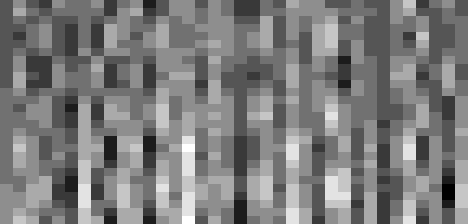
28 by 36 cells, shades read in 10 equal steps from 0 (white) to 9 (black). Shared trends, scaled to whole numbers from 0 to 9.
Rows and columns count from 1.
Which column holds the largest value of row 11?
27
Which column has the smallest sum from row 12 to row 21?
15
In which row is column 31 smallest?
10
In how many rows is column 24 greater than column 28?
7
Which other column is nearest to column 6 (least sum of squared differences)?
30
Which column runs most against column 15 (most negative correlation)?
25
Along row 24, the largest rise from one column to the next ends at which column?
8
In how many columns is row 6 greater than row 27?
19
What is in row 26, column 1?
4
